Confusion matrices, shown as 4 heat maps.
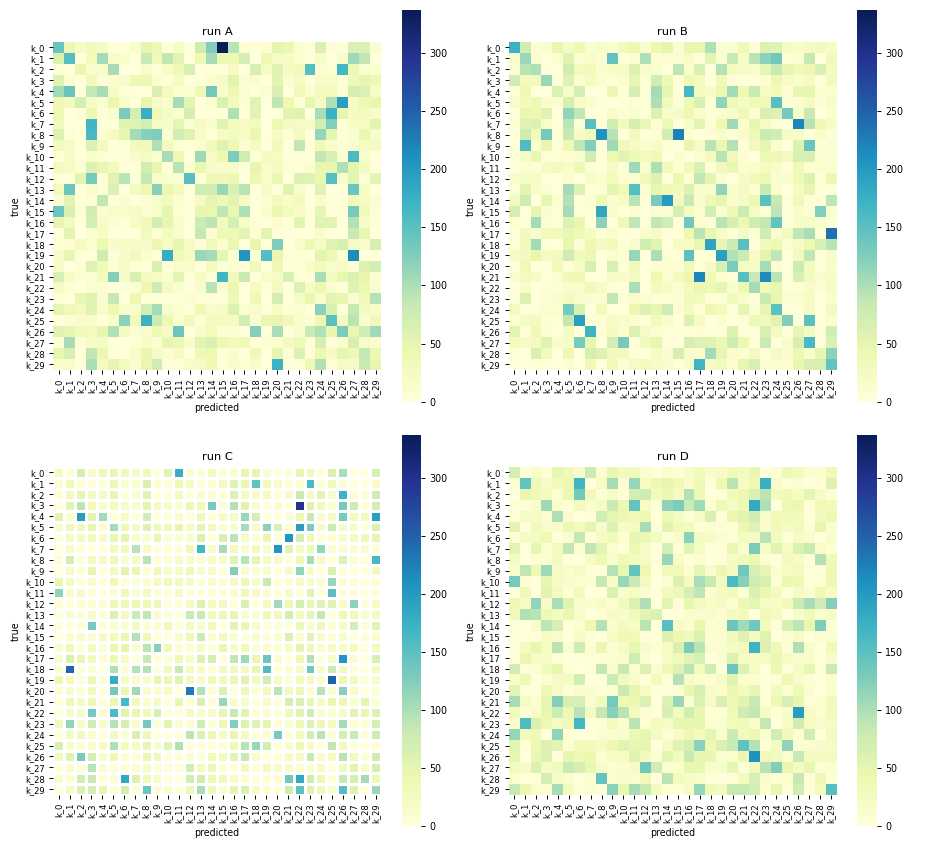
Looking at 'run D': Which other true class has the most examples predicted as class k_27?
k_12
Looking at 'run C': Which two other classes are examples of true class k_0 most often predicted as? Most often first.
k_11, k_26
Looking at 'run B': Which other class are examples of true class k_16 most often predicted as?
k_24
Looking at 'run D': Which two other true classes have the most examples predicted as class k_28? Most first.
k_14, k_8
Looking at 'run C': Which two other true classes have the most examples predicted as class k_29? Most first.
k_4, k_8
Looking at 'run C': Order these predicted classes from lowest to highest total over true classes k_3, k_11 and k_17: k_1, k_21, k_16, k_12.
k_21, k_12, k_1, k_16
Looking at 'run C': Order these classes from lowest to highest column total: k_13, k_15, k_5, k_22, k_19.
k_15, k_19, k_13, k_5, k_22
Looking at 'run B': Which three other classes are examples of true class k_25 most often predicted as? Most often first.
k_6, k_27, k_5
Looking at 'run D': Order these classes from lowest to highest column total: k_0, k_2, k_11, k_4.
k_2, k_0, k_4, k_11
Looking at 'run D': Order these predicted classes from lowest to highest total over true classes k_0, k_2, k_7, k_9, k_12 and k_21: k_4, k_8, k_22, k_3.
k_8, k_3, k_4, k_22
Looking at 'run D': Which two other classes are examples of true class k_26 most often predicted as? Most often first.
k_22, k_16
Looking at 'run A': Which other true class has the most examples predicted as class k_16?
k_10
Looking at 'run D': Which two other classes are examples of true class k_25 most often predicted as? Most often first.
k_21, k_17
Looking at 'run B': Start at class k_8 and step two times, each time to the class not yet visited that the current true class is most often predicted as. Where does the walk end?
k_28
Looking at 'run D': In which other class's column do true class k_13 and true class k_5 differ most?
k_1
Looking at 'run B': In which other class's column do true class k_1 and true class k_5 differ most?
k_9
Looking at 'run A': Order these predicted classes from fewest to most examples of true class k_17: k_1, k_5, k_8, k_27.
k_5, k_8, k_1, k_27
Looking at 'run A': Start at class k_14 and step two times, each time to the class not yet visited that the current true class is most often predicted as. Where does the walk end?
k_1
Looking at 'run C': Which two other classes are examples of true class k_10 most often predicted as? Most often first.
k_25, k_19
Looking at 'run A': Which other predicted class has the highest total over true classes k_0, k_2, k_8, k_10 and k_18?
k_15
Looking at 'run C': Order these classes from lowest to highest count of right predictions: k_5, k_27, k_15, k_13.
k_15, k_27, k_13, k_5
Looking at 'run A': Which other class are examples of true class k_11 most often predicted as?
k_26
